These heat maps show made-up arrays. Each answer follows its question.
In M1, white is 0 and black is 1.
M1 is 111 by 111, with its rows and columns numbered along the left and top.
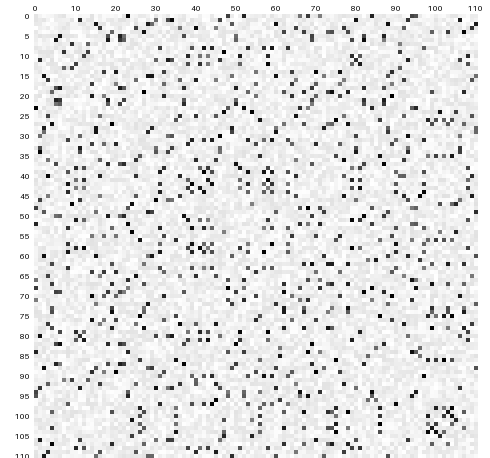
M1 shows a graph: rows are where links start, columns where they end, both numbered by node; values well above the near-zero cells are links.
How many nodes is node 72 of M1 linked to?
6
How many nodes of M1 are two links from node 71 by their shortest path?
3
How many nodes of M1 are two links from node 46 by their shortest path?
2
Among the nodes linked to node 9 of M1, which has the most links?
node 47
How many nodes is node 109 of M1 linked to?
7
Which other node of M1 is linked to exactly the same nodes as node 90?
node 8
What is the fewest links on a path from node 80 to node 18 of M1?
7
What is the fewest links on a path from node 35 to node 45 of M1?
7
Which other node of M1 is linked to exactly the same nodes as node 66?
node 84
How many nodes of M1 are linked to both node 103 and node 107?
8
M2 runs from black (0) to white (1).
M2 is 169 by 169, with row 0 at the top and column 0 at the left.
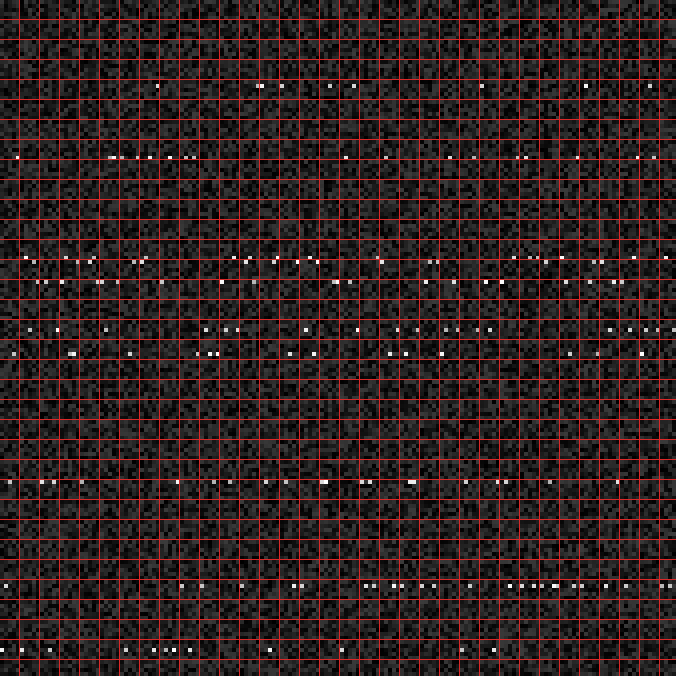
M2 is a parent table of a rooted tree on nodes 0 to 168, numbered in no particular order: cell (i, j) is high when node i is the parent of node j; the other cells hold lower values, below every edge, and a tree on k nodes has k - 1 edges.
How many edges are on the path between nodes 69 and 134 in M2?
2
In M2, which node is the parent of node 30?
39
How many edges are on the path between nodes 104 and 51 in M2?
2
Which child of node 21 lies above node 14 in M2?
82
